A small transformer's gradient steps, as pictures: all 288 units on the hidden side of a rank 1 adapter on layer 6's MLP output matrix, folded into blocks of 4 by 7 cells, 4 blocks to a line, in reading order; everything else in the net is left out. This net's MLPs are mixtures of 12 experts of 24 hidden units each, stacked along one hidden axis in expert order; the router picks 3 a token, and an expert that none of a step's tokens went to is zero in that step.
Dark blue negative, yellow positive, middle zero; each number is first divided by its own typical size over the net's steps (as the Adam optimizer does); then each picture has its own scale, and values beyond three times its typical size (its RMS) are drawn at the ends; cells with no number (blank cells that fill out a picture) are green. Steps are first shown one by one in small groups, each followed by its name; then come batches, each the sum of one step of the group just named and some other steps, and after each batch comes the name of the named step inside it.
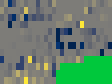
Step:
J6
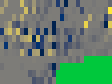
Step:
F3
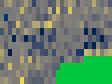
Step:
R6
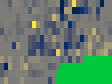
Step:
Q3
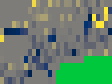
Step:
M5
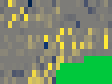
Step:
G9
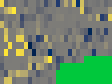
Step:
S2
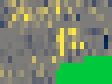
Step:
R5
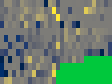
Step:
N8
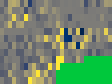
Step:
G9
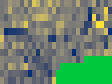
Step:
M5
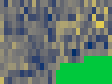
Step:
M5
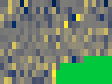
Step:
N8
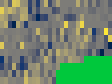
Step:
J6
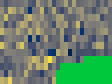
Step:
S2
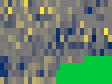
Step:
J6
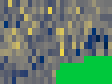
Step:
R5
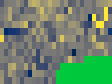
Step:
M5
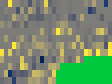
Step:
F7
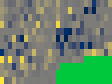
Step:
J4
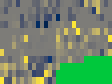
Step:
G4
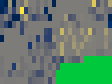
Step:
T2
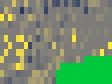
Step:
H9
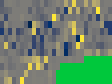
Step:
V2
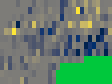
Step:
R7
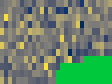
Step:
J4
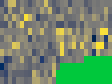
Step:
F7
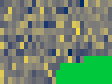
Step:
G4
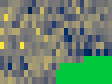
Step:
R7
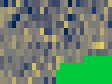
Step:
T2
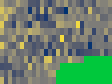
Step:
J4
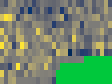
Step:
H9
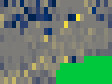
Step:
T2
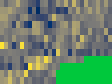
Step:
V2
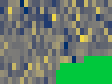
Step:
V2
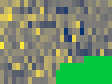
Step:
H9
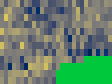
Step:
R7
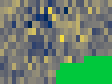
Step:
V2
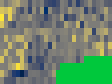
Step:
H9
